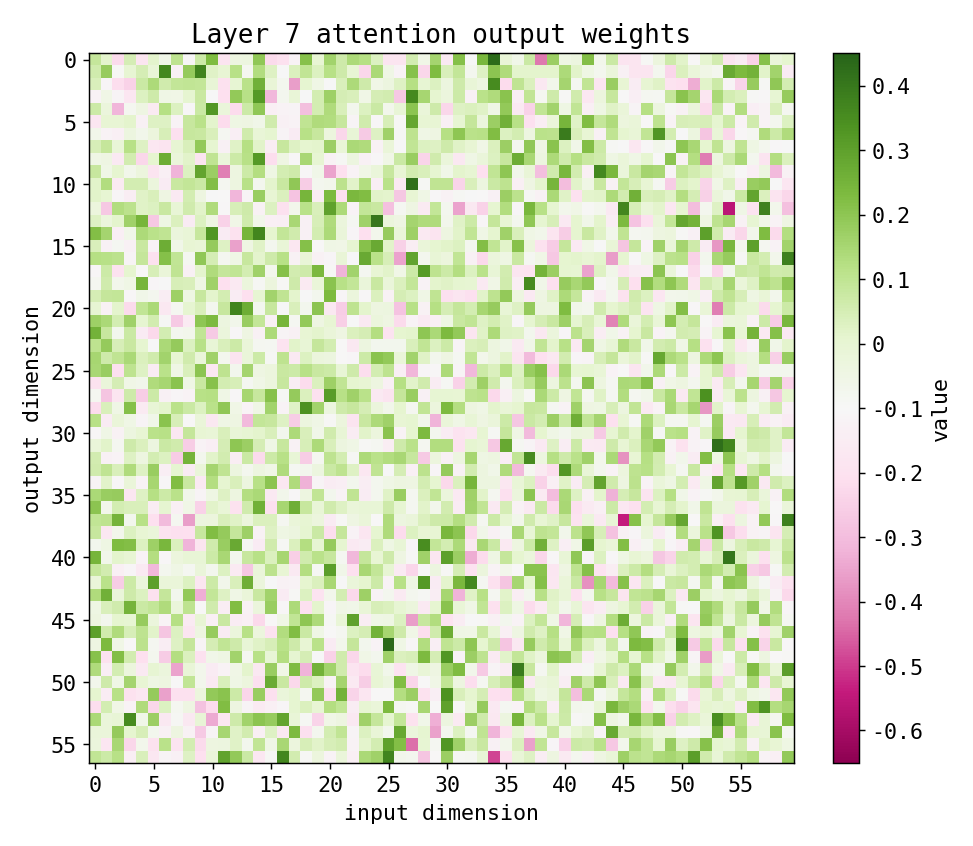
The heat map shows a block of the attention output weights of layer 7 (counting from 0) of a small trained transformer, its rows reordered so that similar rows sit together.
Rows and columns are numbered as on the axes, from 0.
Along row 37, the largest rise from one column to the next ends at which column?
46
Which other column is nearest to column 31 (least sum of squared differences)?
19
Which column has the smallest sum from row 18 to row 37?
36
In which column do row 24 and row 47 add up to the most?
25
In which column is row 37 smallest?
45
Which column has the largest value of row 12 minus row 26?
57
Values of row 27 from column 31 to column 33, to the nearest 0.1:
0 0.1 0.1
